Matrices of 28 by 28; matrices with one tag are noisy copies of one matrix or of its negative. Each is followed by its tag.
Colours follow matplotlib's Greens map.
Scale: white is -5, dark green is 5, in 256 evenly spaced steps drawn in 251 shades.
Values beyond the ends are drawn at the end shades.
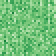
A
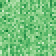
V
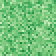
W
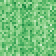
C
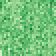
V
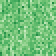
V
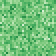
W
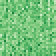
A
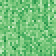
A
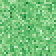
W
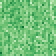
V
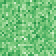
C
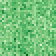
C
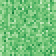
A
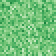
W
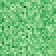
W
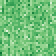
V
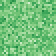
W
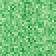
W
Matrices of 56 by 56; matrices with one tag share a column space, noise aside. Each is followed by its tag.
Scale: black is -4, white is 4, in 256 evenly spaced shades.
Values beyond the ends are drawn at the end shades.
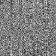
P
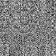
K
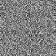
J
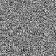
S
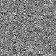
S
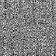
P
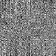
P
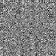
P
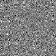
J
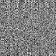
P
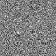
J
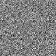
J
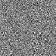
J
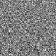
S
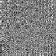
K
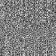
K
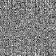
P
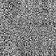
P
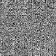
P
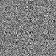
J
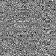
J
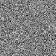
J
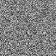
J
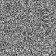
S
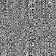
P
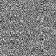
J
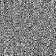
P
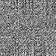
P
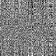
P
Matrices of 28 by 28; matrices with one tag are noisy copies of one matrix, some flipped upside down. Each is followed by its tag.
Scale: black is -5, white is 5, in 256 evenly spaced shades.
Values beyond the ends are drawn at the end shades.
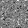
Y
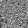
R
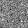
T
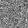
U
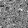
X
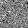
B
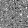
U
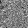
R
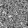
B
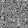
Y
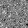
B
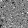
R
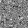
X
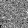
R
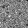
B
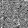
Y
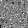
R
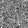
Y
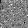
R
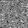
T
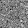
T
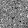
U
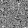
Y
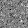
T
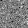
T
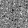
U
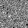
B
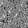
B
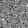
T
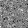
X
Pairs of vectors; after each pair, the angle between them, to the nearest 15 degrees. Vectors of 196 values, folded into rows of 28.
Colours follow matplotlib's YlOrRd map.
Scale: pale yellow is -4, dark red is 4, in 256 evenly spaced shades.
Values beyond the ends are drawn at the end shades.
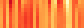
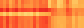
105 degrees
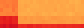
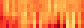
60 degrees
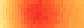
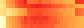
30 degrees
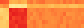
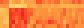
30 degrees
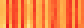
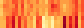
75 degrees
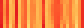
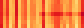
15 degrees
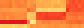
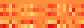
90 degrees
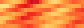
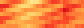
150 degrees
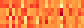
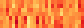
135 degrees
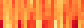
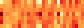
60 degrees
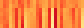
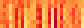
15 degrees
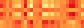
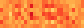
135 degrees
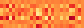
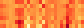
90 degrees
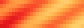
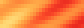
165 degrees
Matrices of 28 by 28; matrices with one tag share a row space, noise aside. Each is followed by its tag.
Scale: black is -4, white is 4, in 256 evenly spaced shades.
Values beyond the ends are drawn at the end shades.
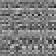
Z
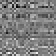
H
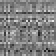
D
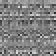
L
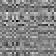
H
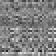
Z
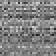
L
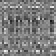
L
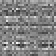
H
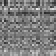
L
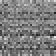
L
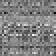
L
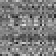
Z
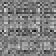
L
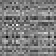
H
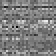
H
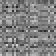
H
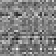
Z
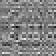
Z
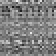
Z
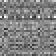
L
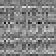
D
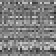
L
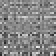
L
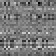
D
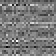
H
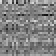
H
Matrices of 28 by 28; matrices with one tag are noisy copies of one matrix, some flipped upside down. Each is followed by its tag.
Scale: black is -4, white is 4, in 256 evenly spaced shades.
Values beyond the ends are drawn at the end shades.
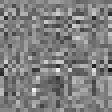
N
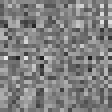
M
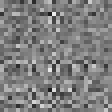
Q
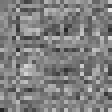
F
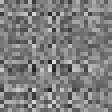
Q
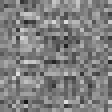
F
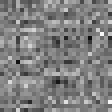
F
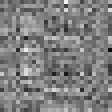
F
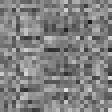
F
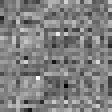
F
